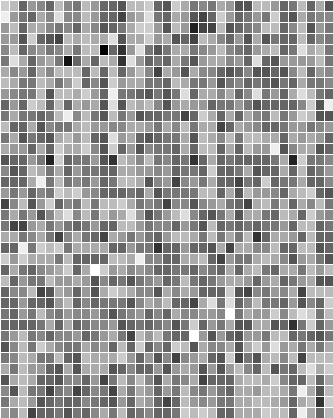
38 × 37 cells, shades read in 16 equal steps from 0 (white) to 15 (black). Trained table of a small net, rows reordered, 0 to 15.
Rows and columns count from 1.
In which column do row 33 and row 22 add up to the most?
29
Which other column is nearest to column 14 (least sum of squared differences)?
32
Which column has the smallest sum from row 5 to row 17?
34
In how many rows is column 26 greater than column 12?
12
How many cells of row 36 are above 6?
21
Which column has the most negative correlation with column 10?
22
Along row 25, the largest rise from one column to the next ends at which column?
9
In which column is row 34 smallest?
35
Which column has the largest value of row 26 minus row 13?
13
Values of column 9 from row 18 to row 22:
3 8 7 9 5
